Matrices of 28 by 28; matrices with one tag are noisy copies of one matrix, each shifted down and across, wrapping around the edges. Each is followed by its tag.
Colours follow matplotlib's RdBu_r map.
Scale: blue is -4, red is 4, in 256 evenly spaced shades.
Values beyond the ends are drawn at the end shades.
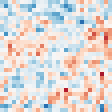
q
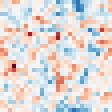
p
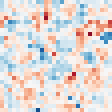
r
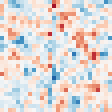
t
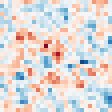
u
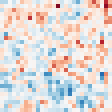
q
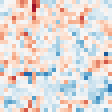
q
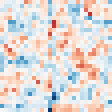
t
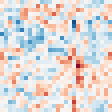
q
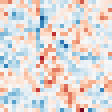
t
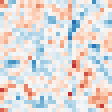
t
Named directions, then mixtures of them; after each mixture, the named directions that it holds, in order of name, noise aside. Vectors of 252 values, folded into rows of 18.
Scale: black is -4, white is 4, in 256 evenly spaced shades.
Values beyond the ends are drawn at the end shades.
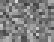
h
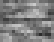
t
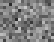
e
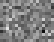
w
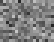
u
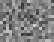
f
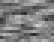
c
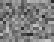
c, f.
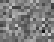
w.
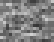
c, f.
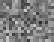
e, f, h.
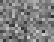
e, u, w.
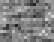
c, t, w.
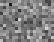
e.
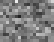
h, t.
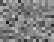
u.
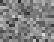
u.
